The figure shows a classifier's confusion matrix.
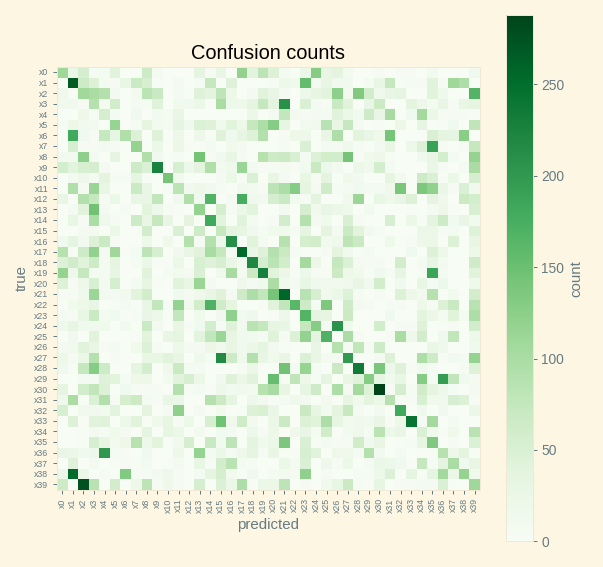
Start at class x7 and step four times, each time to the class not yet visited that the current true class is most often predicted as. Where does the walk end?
x13
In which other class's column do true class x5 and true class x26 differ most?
x20
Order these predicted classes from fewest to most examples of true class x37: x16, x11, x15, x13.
x11, x13, x15, x16
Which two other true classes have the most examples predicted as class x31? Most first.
x6, x4
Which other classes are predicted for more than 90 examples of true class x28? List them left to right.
x3, x21, x23, x30
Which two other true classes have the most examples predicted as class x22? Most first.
x11, x29
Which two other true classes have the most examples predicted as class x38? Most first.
x6, x1
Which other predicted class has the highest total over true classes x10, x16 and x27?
x15
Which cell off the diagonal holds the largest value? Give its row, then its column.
x39, x2
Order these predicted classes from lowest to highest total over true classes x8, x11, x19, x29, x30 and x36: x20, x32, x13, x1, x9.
x9, x1, x32, x13, x20
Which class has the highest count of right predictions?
x30
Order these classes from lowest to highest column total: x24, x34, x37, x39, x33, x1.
x33, x37, x24, x34, x1, x39
